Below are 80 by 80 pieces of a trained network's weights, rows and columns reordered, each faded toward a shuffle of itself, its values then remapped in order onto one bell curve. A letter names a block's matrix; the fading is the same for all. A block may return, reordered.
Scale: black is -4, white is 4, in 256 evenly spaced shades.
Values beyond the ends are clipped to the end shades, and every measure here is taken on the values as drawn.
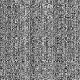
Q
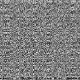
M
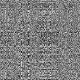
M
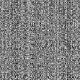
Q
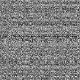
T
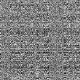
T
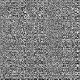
M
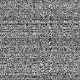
T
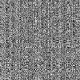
Q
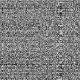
T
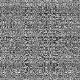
T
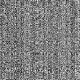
Q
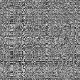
T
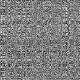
M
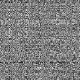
M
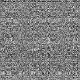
T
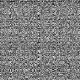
T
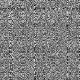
M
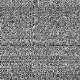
T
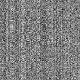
Q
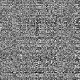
M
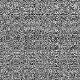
M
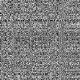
M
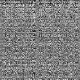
T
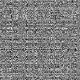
T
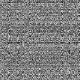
T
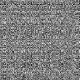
M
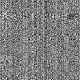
Q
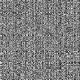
Q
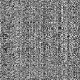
Q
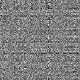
M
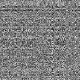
T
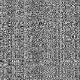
Q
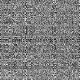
T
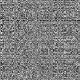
M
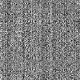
Q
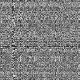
T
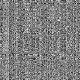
Q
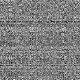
T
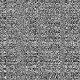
M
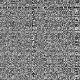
M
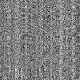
Q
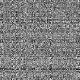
T
